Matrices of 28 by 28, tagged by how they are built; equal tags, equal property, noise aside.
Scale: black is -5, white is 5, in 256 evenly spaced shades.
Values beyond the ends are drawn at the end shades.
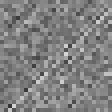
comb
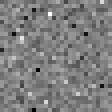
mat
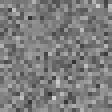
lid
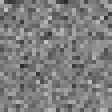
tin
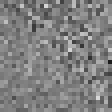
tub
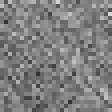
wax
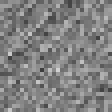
comb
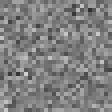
lid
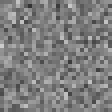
lid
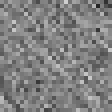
wax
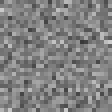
tin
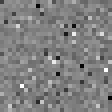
mat
